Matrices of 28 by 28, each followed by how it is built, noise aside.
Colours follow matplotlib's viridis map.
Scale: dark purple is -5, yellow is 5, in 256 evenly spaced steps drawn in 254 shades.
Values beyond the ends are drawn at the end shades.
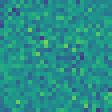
block diagonal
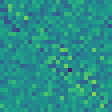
banded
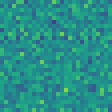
repeating columns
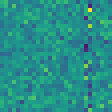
uneven columns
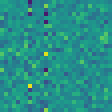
uneven columns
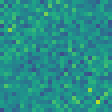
Hankel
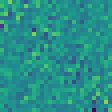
block diagonal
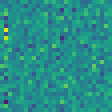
uneven columns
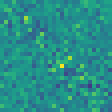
banded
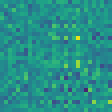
low rank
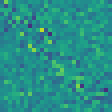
banded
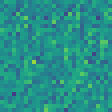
repeating columns
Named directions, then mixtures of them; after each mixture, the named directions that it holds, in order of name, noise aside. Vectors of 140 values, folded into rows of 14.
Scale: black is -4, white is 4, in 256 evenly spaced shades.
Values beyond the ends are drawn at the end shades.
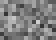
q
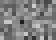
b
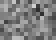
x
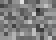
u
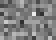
b, u.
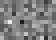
b.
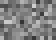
b, q, u.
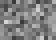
b, x.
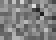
q, u, x.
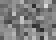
b, u.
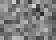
x.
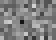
b.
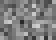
b.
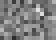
u, x.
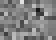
b, u, x.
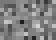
b.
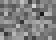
b, u, x.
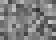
q, u.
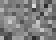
b, q, x.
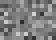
b, u.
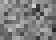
q, x.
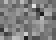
b, u, x.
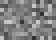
b, q, u.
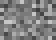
b, q, u.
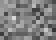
q, x.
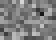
b, u, x.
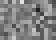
q, u, x.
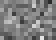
b, q.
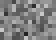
b, q, x.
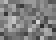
q.
